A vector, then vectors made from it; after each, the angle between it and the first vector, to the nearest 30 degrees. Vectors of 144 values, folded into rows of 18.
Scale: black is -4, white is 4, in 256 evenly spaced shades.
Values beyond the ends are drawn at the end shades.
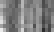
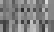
90 degrees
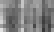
30 degrees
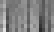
60 degrees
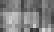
120 degrees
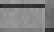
90 degrees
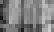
150 degrees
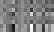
60 degrees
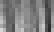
60 degrees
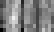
150 degrees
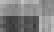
90 degrees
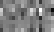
90 degrees
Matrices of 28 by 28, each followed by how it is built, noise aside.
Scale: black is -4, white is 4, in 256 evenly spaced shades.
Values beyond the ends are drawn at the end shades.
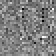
low rank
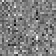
uneven columns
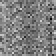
repeating rows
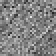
Hankel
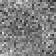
smooth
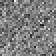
Hankel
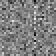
uneven columns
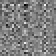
low rank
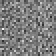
repeating rows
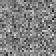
repeating rows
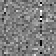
uneven columns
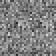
repeating columns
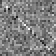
diagonal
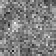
smooth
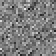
Hankel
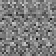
repeating columns
